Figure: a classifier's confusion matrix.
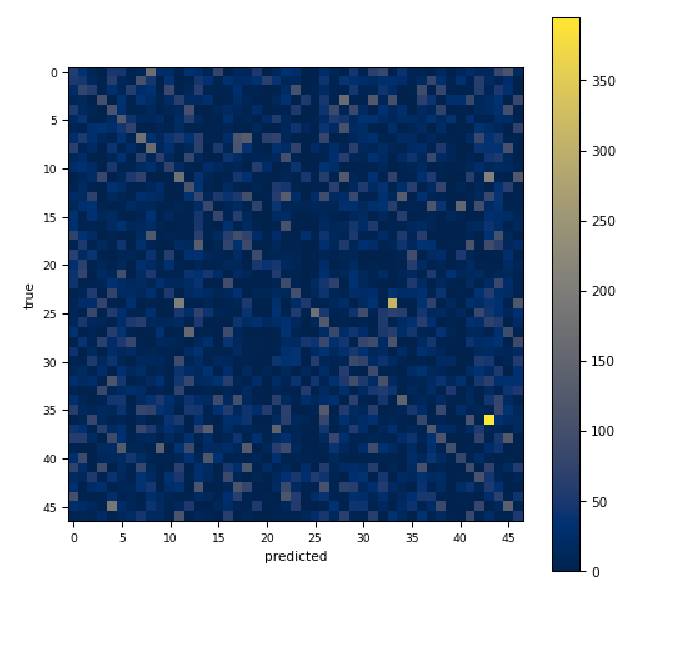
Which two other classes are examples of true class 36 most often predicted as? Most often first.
43, 41
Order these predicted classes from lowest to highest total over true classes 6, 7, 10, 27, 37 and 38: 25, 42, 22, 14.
25, 22, 14, 42
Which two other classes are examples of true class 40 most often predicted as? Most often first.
14, 1
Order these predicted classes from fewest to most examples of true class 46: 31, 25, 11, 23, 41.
23, 25, 31, 41, 11
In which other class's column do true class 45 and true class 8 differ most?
4
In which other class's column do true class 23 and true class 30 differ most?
11
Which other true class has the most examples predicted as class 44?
17
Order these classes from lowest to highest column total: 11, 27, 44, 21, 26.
27, 21, 11, 44, 26
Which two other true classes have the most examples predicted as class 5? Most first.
39, 21
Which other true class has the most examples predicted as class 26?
35
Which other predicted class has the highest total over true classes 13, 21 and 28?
26
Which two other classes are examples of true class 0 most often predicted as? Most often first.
8, 45
